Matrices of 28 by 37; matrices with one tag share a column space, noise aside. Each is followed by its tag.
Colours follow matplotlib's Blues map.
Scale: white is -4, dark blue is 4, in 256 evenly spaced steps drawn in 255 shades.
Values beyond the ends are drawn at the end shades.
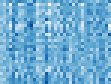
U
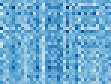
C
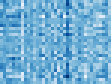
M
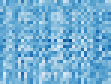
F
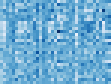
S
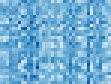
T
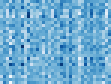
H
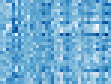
U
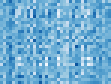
H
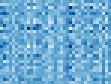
C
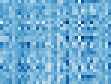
T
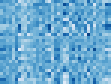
U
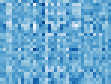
U
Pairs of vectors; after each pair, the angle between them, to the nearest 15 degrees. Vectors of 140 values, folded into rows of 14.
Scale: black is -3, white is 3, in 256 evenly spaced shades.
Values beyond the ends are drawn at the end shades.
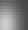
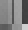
90 degrees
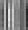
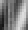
90 degrees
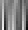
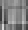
45 degrees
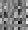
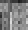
60 degrees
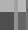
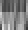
135 degrees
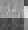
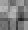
60 degrees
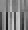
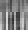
165 degrees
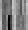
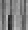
45 degrees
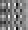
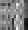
135 degrees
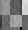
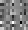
105 degrees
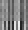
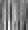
120 degrees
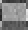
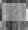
30 degrees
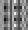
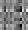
60 degrees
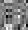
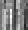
105 degrees
